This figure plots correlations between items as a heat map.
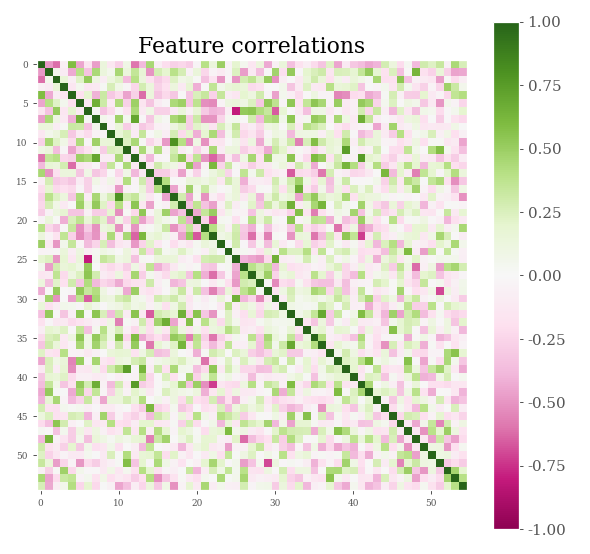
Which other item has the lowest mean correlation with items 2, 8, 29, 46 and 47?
51
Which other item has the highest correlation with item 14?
44
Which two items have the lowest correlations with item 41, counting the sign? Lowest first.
22, 21
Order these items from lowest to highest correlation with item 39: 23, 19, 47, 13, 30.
23, 19, 30, 47, 13
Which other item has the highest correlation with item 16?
33
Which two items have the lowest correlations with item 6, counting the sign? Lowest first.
25, 30
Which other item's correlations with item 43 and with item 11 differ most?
2
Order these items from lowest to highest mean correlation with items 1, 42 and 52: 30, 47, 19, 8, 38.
8, 19, 47, 30, 38
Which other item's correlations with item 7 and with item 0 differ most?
12
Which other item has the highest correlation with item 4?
0
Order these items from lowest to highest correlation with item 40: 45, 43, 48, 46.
46, 45, 43, 48
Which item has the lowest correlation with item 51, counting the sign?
29
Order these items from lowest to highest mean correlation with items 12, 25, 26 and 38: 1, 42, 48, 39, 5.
48, 39, 1, 42, 5
